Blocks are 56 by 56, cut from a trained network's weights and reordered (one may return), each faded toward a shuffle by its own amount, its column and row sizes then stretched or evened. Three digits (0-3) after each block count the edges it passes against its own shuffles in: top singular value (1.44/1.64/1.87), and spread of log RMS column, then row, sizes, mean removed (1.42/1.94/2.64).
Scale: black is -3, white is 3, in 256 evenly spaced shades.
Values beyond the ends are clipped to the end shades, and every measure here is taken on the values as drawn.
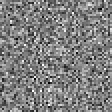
3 1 0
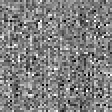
1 0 2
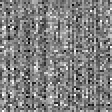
3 1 1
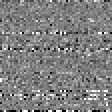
2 0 3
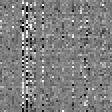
2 3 0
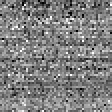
2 1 1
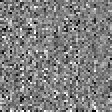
0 3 1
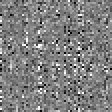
0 3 1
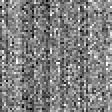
3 1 0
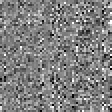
2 3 1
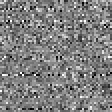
0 0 3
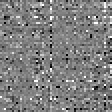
1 2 2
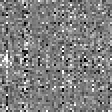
1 3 2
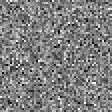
0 1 0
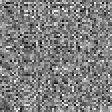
3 0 2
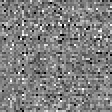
0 1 1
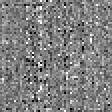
0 2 0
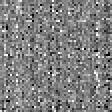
1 2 1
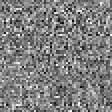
3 0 2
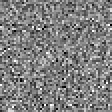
0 0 1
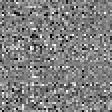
0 2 3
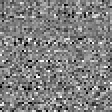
2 0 3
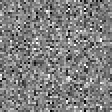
0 3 0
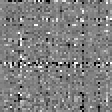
1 2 3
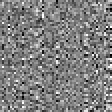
3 3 0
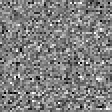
0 0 2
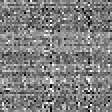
2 2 0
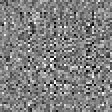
3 2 2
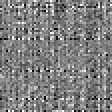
3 0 3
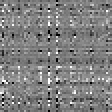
3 3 2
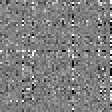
2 3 2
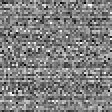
2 0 1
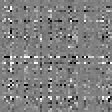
2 3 3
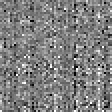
2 2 2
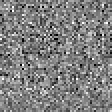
2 0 2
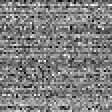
3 0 1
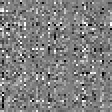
0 3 2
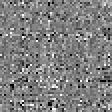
0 2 3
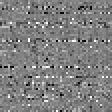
0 1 3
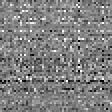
1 1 3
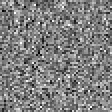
1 0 0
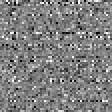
0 1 3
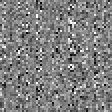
0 3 0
